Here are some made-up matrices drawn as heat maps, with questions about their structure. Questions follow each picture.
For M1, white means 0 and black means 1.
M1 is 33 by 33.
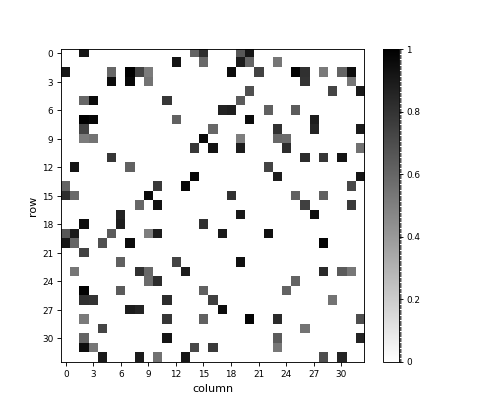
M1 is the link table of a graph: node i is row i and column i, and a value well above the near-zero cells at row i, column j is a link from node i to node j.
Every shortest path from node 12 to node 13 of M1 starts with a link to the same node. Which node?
node 1
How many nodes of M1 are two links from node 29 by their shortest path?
6
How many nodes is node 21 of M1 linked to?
1
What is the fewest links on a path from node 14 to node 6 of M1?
4
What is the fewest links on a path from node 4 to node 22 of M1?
4
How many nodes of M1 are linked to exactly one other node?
1
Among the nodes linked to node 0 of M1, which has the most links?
node 2
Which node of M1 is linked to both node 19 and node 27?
node 17
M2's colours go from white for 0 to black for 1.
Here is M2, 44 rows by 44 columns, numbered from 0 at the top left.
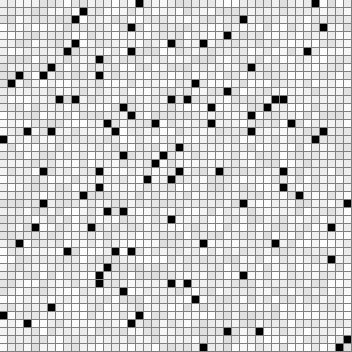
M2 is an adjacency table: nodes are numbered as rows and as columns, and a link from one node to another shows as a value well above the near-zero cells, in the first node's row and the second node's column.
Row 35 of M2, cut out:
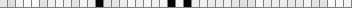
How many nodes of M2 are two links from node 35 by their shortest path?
6
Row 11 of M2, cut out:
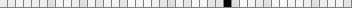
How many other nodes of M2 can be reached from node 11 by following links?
4
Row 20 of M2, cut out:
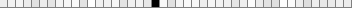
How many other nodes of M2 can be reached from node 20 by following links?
6
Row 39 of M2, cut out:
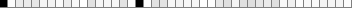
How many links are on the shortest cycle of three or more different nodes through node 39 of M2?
3
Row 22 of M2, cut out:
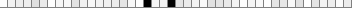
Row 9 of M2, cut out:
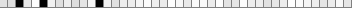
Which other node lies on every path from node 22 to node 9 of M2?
node 21
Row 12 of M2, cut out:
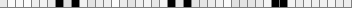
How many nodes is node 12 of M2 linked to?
6
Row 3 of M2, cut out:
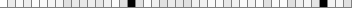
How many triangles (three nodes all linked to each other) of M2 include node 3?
1
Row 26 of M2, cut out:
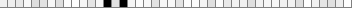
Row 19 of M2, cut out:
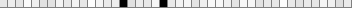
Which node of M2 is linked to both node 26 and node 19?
node 15
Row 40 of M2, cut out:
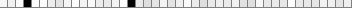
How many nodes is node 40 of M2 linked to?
2
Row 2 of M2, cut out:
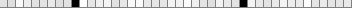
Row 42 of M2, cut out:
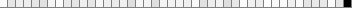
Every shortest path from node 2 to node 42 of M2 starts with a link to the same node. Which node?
node 30
